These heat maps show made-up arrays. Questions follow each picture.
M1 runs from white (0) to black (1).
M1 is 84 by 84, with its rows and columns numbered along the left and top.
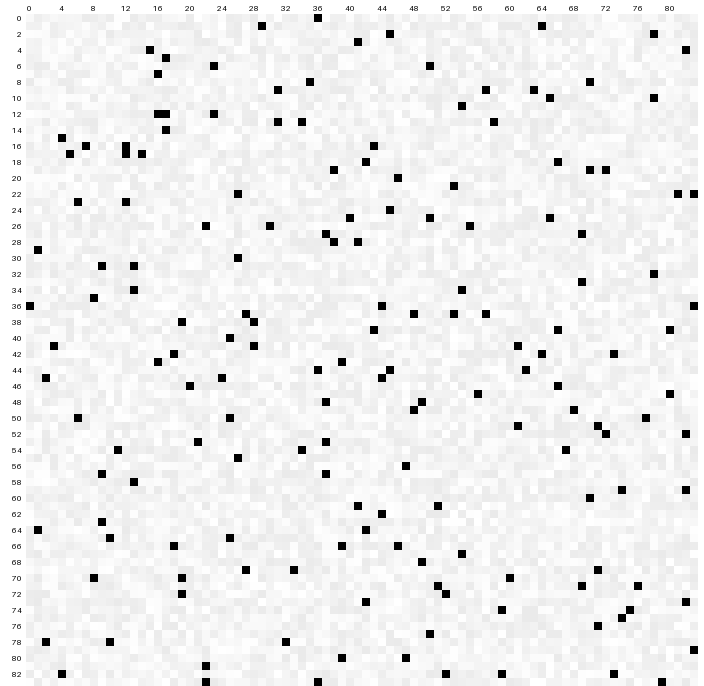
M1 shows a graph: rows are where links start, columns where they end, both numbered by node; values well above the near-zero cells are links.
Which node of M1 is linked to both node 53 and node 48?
node 37
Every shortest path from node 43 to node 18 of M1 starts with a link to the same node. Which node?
node 39
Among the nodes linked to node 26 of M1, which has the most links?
node 22
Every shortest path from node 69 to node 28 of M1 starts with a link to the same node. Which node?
node 71
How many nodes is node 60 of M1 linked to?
1
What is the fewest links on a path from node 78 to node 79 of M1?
6
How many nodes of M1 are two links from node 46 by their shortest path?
2
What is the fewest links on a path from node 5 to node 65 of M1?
7
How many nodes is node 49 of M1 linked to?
2
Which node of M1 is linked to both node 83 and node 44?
node 36
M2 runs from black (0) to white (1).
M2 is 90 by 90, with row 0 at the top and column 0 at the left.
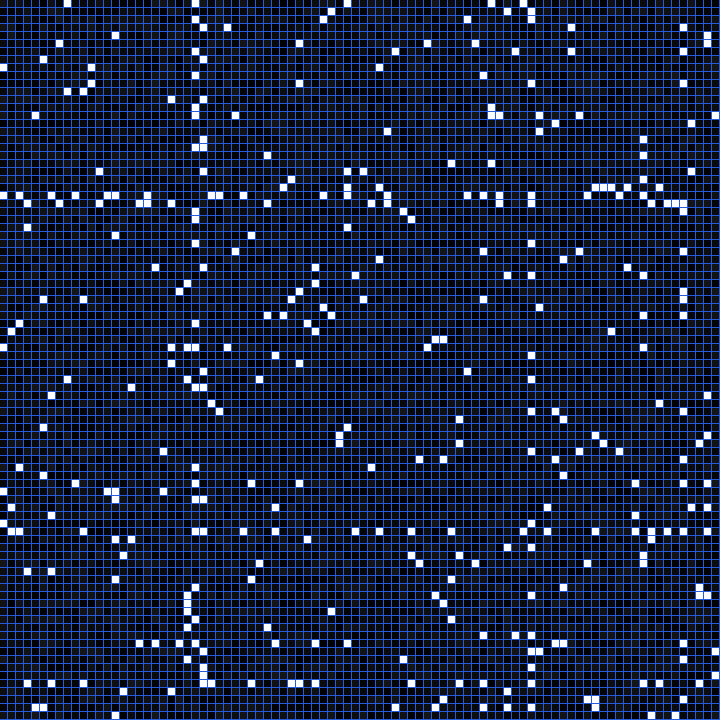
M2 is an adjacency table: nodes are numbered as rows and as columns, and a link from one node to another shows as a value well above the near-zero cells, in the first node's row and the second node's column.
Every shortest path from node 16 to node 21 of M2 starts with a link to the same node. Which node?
node 48
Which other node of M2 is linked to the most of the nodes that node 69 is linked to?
node 85
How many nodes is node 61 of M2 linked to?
4
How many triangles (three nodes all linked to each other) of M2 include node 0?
1
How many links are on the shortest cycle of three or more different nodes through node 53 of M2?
6
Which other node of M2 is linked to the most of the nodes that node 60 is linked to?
node 66
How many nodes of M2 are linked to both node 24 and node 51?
2
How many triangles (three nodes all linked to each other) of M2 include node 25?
5
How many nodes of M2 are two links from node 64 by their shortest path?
6
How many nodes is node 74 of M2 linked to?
5
